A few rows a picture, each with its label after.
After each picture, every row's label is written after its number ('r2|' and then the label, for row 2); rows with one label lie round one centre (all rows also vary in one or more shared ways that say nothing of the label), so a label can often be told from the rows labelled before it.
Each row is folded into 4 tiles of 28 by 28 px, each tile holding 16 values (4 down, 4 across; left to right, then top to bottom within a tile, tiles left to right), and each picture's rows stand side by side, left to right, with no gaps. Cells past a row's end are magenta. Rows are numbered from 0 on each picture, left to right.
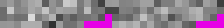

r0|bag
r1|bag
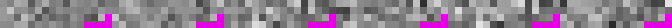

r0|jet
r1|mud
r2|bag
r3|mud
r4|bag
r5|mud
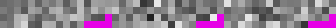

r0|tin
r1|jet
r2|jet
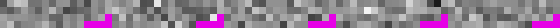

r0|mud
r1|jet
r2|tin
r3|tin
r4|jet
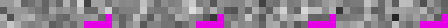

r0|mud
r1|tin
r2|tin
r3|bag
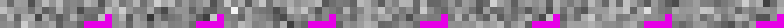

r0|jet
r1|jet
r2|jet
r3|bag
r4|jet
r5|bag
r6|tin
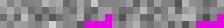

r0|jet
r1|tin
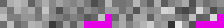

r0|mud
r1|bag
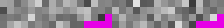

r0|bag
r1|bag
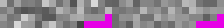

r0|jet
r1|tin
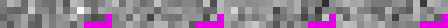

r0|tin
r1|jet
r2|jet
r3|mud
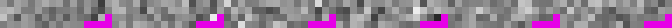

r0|jet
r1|jet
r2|jet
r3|tin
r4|tin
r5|jet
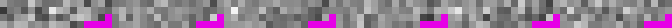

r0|bag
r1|jet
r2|jet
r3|tin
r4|jet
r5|jet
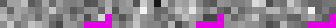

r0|mud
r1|tin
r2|bag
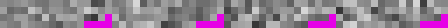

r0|tin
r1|mud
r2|tin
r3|mud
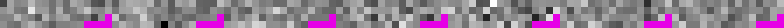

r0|tin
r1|mud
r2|bag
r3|tin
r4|jet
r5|mud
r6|mud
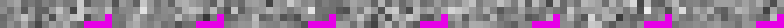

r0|tin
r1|tin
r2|bag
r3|tin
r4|jet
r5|bag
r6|jet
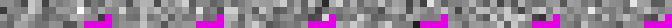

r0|tin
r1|bag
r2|jet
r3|jet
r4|tin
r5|tin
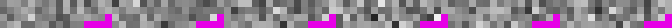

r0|mud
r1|mud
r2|mud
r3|jet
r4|bag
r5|mud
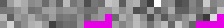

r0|mud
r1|jet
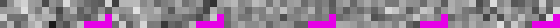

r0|mud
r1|mud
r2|bag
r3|bag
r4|jet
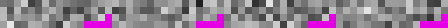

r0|mud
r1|mud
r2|jet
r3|tin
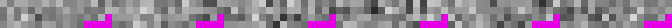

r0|jet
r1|tin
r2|bag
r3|mud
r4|mud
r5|tin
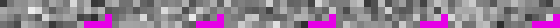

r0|tin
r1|bag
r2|jet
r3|mud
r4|mud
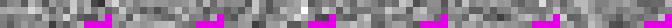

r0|tin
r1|jet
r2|tin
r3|bag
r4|jet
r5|mud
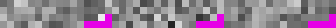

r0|mud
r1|tin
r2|bag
